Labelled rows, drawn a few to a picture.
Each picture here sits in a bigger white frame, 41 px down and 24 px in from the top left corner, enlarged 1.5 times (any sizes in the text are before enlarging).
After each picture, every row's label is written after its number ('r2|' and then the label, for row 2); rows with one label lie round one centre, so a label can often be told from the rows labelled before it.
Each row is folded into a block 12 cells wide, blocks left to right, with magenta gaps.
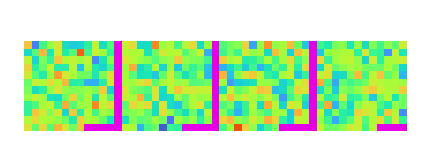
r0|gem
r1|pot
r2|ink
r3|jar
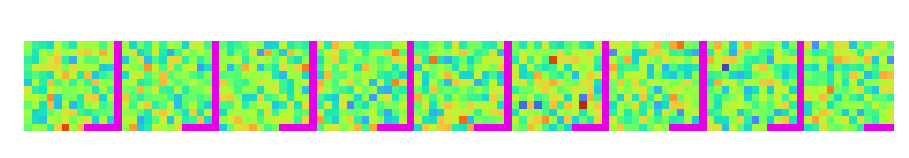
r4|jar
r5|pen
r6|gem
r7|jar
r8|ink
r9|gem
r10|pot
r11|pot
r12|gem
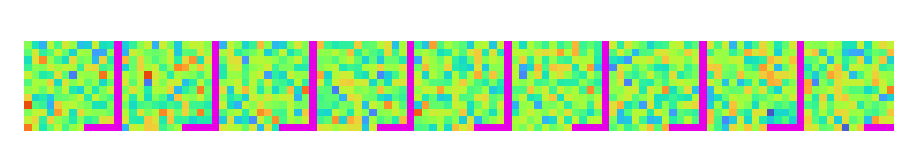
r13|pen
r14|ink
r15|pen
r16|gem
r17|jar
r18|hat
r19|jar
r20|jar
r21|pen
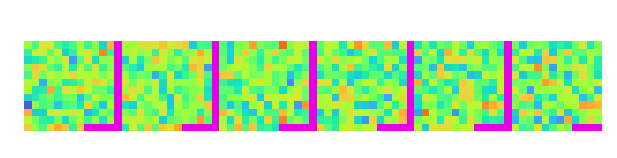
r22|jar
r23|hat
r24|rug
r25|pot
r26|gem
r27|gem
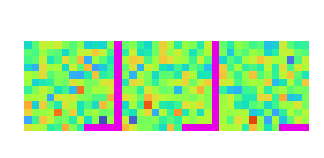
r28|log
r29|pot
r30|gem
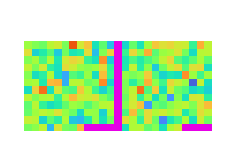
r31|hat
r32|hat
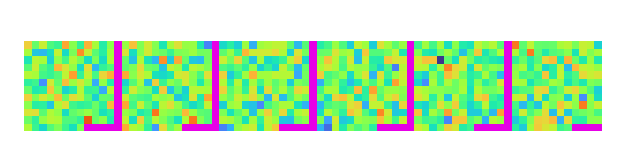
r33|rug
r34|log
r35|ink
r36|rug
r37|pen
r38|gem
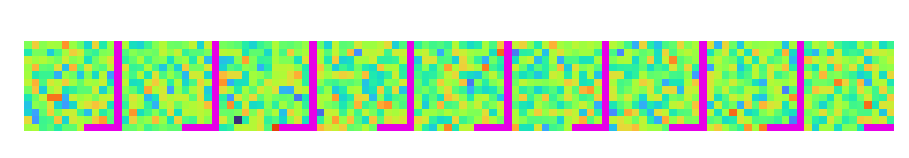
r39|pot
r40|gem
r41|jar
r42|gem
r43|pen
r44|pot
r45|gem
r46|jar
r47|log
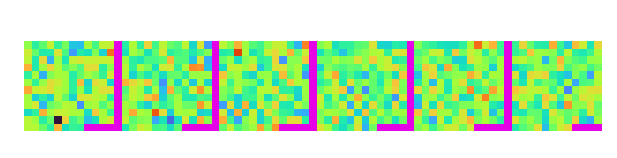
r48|pen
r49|hat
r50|jar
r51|log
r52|jar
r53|ink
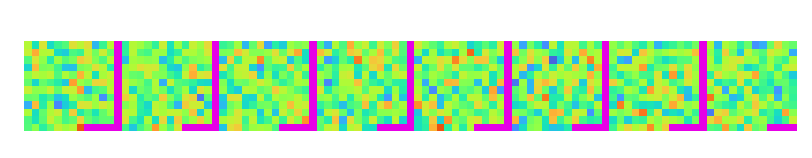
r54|jar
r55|pen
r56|gem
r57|gem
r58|gem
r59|rug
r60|jar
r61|gem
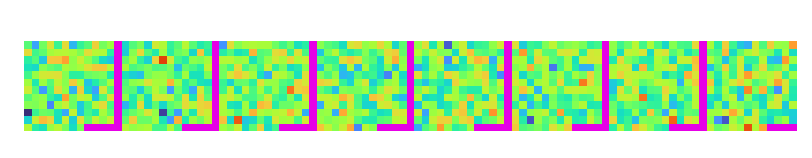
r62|gem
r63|gem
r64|log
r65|pot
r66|ink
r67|jar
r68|rug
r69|jar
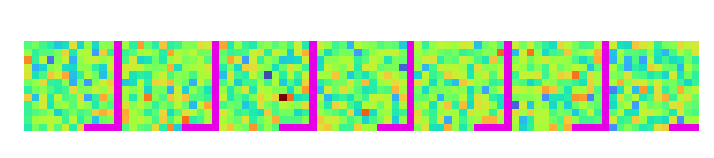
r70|ink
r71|rug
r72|pen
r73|log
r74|pen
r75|jar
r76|hat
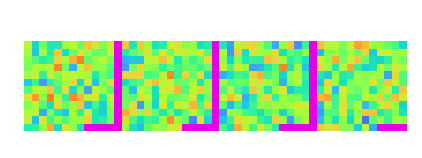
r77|rug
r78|jar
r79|gem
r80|pot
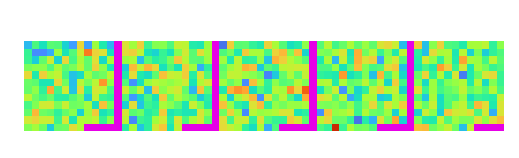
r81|log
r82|jar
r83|log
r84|hat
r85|pen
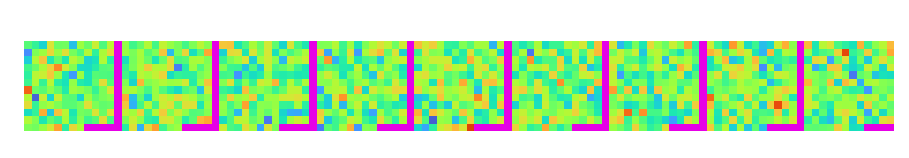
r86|pen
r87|pen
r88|pot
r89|rug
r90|jar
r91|pen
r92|hat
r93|pen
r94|pen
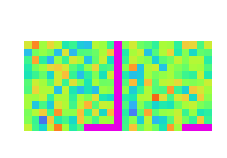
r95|pen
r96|pot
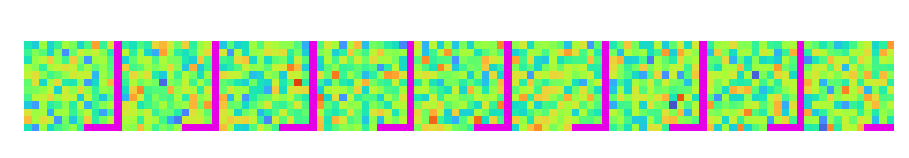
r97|rug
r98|hat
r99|log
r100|log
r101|rug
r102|ink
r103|rug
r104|pen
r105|jar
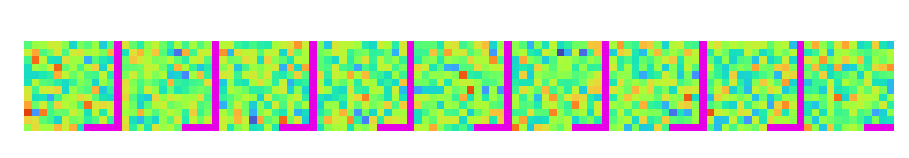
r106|pen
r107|pen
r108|rug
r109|gem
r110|gem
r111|pen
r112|pot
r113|hat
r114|pot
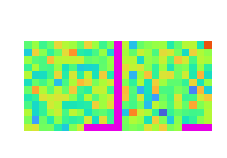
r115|pot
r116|gem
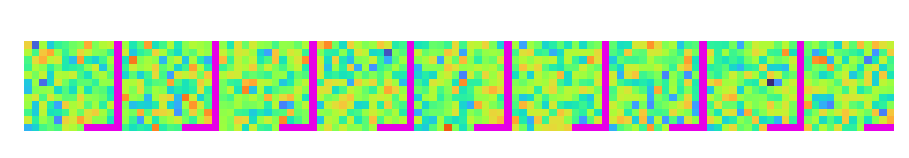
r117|rug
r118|pen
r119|rug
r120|pot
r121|pen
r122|jar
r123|hat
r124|ink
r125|pen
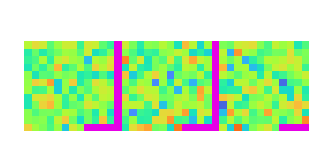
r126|pot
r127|ink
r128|gem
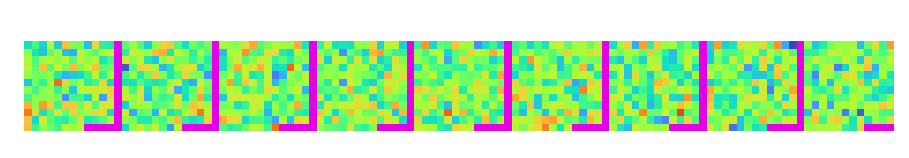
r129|log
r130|ink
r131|hat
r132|log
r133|log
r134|ink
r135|hat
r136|log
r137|gem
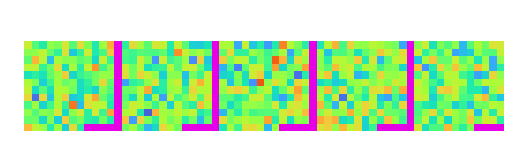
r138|pen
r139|log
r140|ink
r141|log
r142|pen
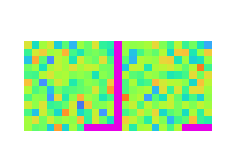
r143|pen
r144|log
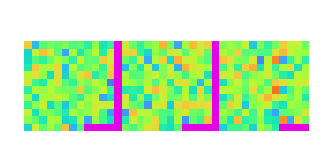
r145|jar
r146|gem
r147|rug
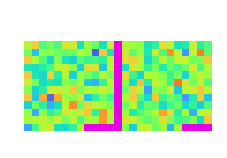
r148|ink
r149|ink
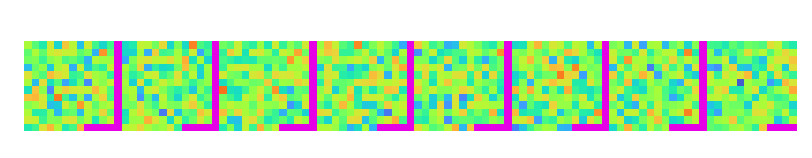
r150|ink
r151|gem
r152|jar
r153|pot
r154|jar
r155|rug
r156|ink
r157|ink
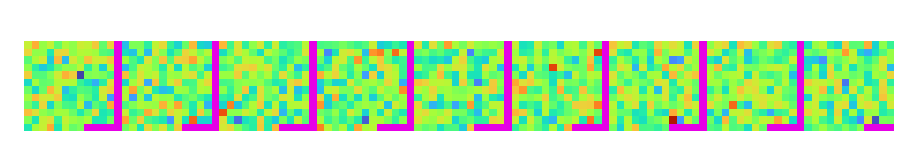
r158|rug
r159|log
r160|jar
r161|log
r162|hat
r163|hat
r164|rug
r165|pot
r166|hat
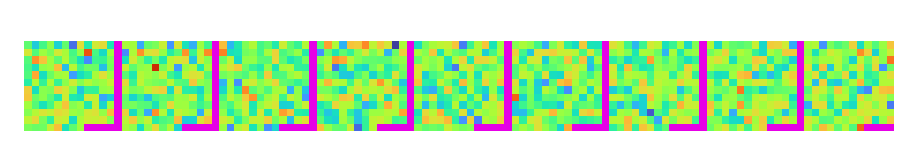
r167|pen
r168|pen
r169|rug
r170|pot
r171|gem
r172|ink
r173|gem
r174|pen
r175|ink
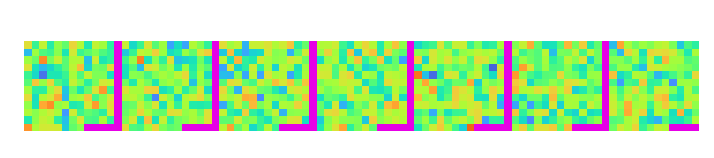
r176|pot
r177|pen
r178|pot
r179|gem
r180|ink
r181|jar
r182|log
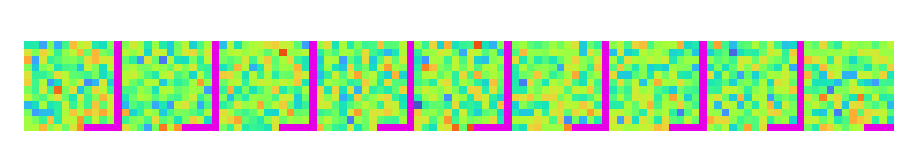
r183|ink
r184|jar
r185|log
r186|pen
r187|jar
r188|ink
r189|pot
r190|log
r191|ink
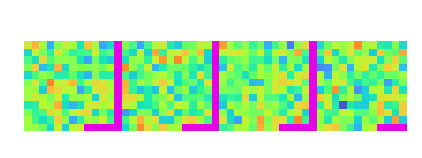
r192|pot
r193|gem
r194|jar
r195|hat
